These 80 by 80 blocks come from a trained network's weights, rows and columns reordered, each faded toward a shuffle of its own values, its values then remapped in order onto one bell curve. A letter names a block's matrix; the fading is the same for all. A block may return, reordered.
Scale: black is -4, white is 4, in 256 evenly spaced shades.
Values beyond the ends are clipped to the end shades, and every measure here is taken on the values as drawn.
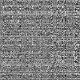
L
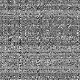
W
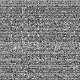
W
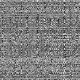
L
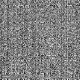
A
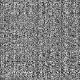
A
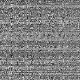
W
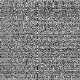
W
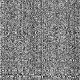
A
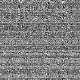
W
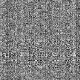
A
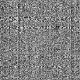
A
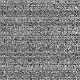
W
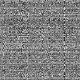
W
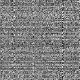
W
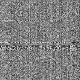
A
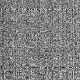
A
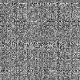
A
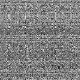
L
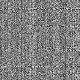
A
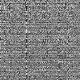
W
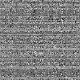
W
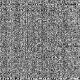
A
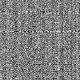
A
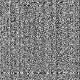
A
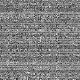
W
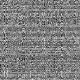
L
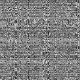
L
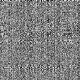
A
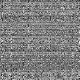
W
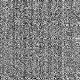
A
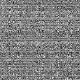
W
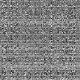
L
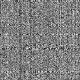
A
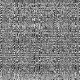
L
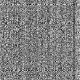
A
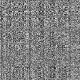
A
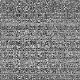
L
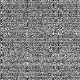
L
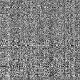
A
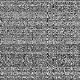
L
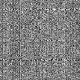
A
